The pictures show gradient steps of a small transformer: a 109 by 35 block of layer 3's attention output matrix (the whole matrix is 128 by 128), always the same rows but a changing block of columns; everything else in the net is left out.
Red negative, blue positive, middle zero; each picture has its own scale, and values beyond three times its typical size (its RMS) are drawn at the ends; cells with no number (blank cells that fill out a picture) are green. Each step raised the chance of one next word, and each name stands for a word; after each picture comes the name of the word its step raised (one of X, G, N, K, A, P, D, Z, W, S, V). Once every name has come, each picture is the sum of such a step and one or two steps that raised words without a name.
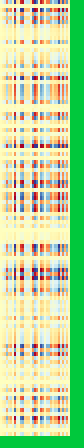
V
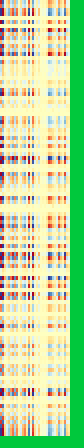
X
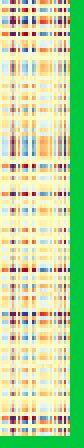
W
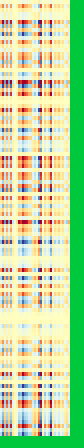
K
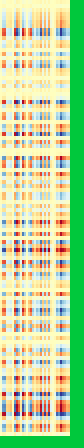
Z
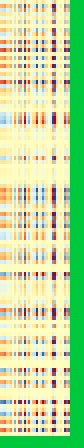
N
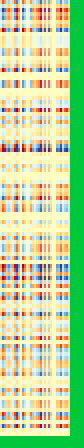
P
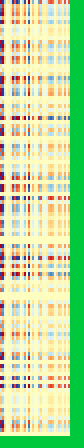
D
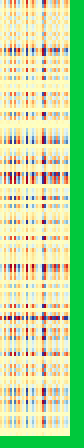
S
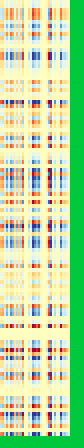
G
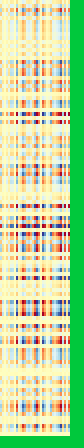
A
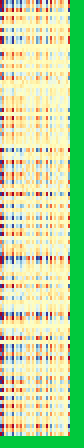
D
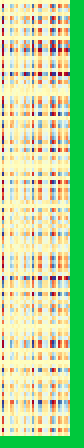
N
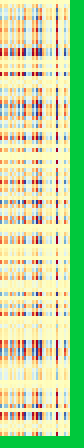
G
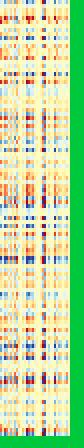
D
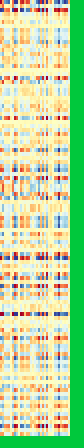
D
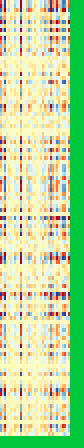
X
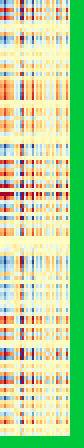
V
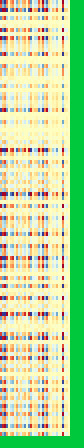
P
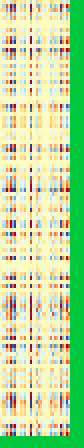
N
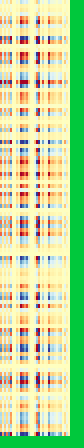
K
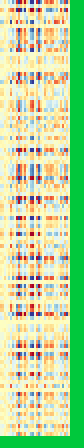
D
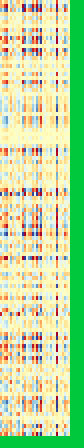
N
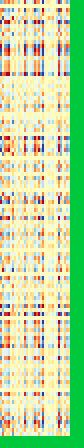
W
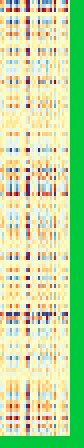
W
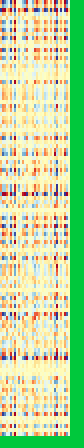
G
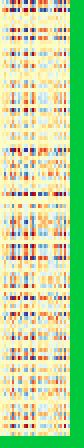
P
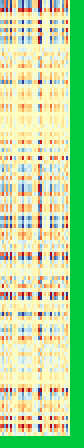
X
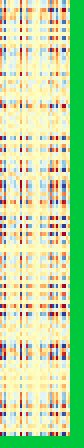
G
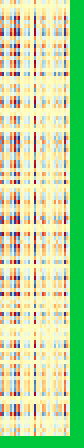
Z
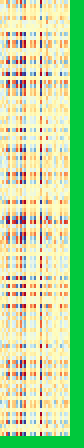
K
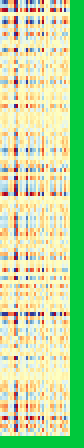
W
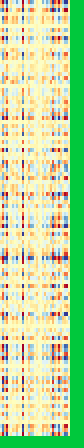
D
